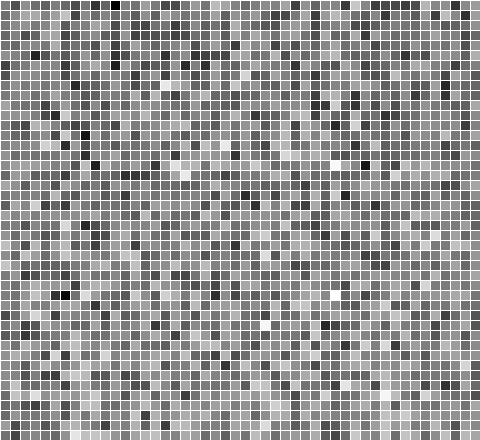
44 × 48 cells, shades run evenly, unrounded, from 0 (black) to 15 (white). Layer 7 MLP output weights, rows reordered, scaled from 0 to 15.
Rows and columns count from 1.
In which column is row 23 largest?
7
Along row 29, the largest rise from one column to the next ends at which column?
43
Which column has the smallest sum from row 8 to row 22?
39
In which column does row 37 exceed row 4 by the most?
47
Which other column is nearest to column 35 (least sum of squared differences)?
2
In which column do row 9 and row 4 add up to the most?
24
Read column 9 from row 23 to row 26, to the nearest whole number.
2 9 7 9
